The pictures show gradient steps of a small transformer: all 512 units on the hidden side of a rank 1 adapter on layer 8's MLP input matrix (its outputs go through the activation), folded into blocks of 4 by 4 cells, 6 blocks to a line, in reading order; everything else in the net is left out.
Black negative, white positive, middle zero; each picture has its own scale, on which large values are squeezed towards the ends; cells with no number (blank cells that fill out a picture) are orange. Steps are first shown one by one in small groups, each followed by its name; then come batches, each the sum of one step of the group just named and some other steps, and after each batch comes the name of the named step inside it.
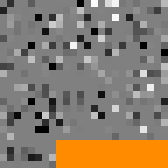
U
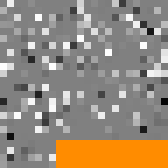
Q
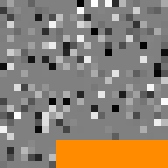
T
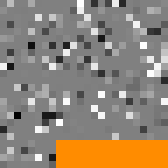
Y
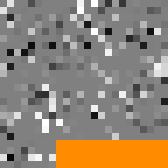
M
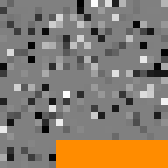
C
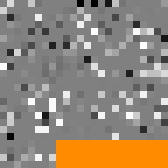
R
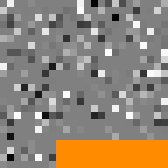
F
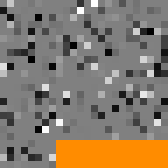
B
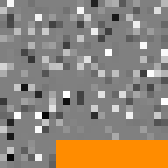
F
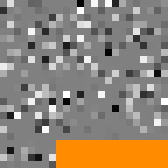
T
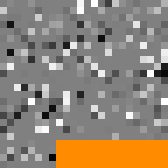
Y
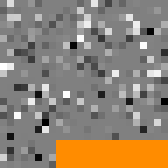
Q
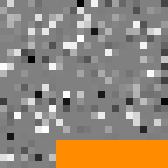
Q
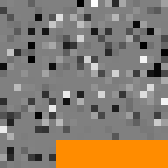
C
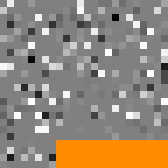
F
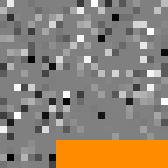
F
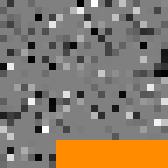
T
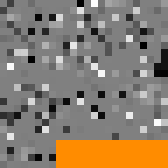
U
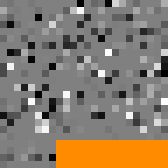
F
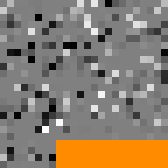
Y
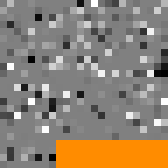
T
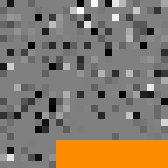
U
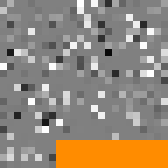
Y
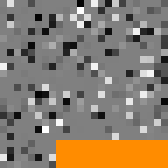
B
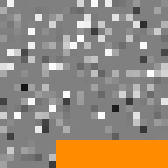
Q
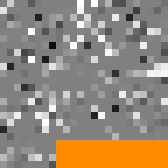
M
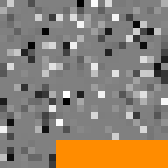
C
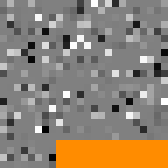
C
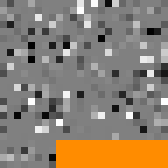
Y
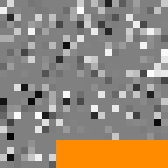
F
